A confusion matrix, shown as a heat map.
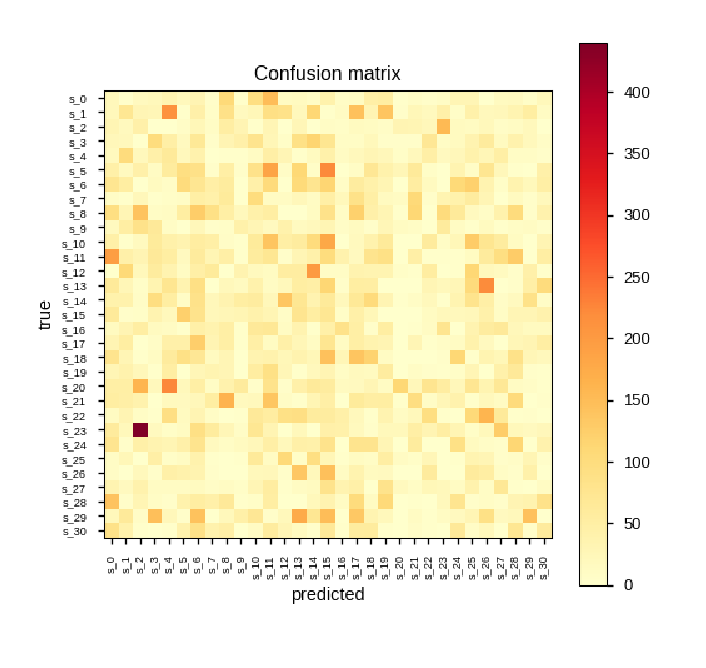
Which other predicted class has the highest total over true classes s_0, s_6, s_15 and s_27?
s_11
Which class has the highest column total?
s_15
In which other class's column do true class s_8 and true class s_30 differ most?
s_2
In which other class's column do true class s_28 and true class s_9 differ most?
s_0
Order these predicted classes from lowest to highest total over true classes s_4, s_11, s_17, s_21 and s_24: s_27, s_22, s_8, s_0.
s_22, s_27, s_8, s_0
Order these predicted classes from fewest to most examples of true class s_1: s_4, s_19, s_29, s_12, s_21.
s_21, s_29, s_12, s_19, s_4
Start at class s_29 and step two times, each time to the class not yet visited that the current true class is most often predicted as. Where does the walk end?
s_26
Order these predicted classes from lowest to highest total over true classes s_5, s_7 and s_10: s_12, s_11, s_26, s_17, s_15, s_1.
s_1, s_12, s_17, s_26, s_11, s_15
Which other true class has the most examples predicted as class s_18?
s_14
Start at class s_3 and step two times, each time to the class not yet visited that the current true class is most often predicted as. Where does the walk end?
s_12
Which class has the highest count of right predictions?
s_29
